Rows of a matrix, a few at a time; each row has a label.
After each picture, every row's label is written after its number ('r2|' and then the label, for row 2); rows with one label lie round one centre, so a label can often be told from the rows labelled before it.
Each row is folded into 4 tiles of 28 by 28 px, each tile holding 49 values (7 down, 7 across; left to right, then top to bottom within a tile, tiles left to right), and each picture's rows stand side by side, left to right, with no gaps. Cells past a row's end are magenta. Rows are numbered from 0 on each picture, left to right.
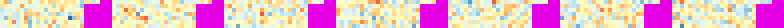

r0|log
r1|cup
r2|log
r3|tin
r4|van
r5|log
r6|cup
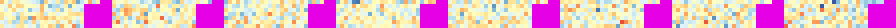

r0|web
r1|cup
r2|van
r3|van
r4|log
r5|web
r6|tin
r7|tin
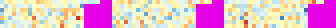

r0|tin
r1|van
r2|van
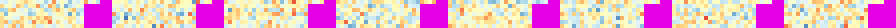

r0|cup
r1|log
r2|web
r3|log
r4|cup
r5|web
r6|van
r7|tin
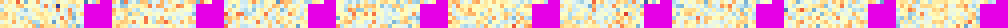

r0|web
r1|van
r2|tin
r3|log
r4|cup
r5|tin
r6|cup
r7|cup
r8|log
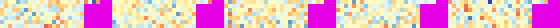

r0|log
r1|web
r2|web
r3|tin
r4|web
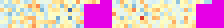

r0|van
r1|cup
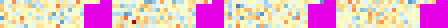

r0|van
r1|van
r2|cup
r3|web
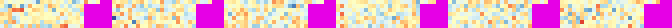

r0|cup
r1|log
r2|cup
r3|van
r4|log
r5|van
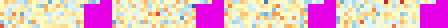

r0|tin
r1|tin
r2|web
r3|log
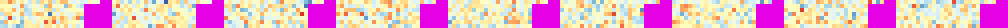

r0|log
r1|tin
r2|tin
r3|log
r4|log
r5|web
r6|cup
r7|log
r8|web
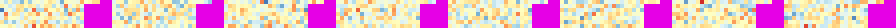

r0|web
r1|cup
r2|web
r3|cup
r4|van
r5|web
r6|tin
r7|van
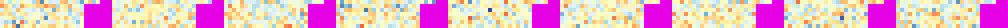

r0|web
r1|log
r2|web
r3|cup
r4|van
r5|log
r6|cup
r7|van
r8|tin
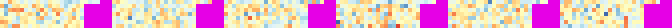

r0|cup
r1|web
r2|cup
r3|tin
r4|web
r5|log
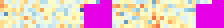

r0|cup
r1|web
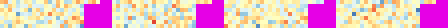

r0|van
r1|log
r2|tin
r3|van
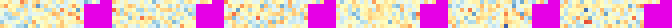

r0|tin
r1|van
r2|web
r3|web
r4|cup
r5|log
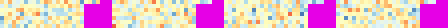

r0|log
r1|tin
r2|tin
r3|cup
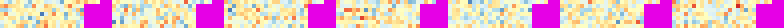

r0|web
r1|tin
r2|cup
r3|cup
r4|web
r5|log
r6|web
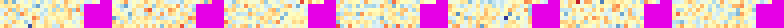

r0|web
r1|van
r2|van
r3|tin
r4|van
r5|cup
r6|web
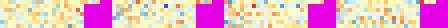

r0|web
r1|log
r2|web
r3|log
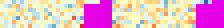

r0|cup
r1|tin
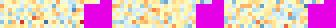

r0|van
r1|tin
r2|tin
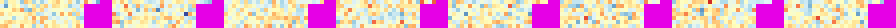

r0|cup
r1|cup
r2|web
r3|log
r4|van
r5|log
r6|tin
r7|van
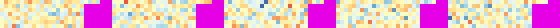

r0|log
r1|van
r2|web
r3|tin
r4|van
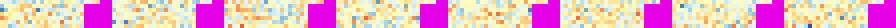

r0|web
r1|tin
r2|cup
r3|cup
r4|van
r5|log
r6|tin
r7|van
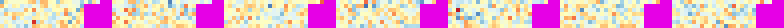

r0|tin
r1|cup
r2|log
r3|tin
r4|web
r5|web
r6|van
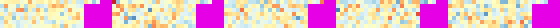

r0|log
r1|web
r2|web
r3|web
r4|tin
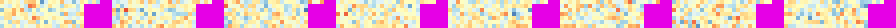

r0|cup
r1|log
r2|web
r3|web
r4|van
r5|web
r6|van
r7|tin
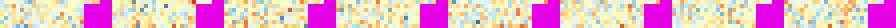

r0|van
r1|van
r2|van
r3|log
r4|web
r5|web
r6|log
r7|web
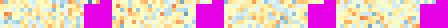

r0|web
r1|log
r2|van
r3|cup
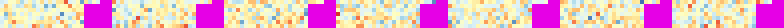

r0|log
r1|web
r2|log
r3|cup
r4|tin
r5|log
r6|web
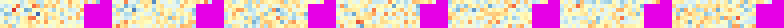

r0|cup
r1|van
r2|log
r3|van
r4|van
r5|web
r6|cup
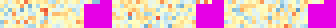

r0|tin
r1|cup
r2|web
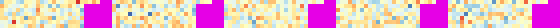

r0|van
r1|van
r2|web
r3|van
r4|van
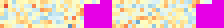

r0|log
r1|cup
